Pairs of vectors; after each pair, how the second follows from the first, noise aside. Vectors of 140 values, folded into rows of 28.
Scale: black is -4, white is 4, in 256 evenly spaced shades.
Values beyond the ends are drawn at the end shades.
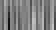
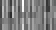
wrapped around, negated.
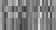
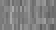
wrapped around, shrunk.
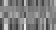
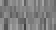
negated, shrunk.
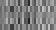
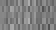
negated, shrunk.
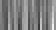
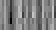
wrapped around, negated.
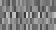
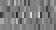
reversed, negated, partly zeroed.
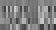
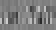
reversed, negated, partly zeroed.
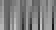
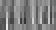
wrapped around, negated.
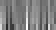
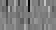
reversed, negated, partly zeroed.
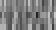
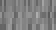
negated, shrunk.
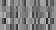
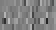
partly zeroed.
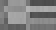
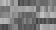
wrapped around, negated.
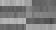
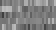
wrapped around, partly zeroed.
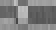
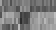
wrapped around, negated.
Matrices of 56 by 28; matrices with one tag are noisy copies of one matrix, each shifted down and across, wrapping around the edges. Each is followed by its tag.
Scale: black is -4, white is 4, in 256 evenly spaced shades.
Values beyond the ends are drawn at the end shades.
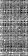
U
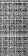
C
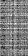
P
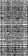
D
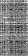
D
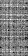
P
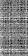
U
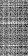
C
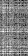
D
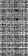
P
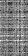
P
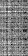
P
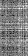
D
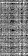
P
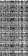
P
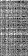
C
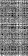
U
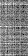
C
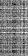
P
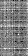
C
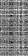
P
